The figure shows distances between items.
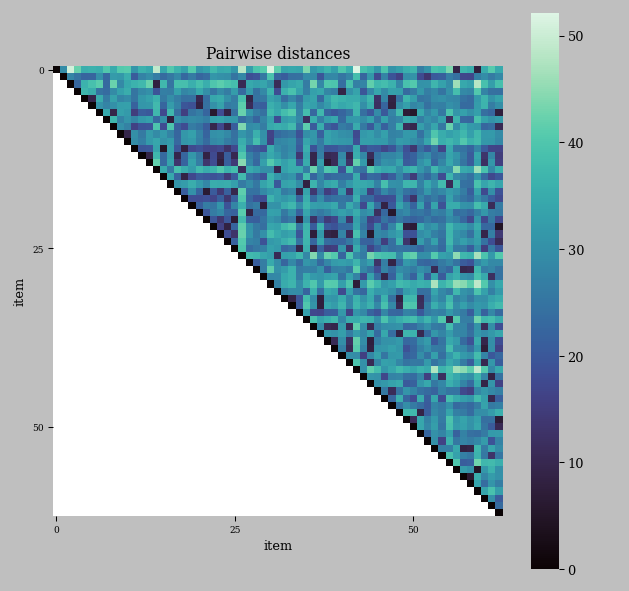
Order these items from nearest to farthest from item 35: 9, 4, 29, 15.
9, 4, 29, 15
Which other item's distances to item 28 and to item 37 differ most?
33
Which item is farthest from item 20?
26
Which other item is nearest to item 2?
14
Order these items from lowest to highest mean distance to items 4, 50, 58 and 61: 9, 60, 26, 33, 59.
60, 9, 33, 59, 26
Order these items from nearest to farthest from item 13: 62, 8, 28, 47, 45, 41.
41, 62, 8, 28, 45, 47
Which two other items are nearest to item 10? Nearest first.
9, 30
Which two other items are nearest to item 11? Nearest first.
15, 18
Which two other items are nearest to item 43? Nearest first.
61, 54
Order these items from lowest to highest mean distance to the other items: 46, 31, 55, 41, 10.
41, 46, 31, 10, 55
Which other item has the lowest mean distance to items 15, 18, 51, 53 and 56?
11
